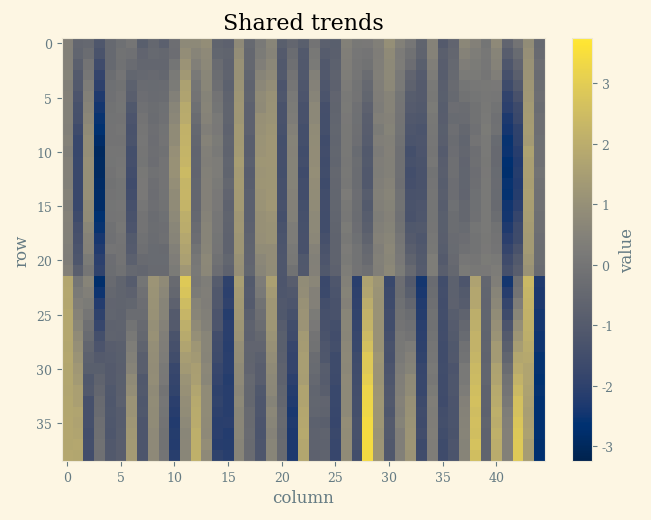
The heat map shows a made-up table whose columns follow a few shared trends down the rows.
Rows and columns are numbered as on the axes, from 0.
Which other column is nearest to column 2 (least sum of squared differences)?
18
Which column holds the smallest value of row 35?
44
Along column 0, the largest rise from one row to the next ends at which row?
22
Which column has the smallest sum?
3
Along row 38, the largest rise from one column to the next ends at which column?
28
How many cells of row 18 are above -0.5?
30
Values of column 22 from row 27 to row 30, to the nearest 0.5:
1.5 1.5 1.5 1.5
